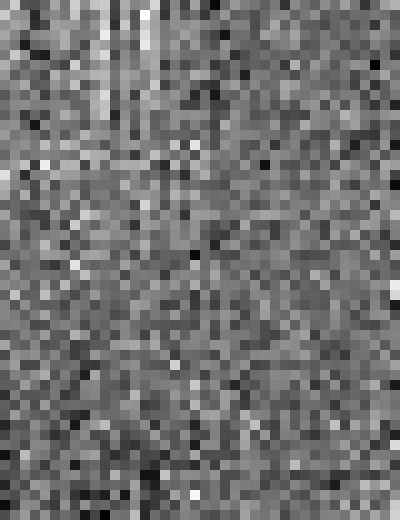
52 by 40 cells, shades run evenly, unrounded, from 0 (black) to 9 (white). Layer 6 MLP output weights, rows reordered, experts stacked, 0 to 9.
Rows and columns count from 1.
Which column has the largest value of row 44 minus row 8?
25
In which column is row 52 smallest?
11
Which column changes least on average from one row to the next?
28
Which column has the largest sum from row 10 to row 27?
15
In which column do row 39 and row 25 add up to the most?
20
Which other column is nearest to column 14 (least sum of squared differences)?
39
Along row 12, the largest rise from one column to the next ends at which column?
13
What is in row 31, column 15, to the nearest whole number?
5
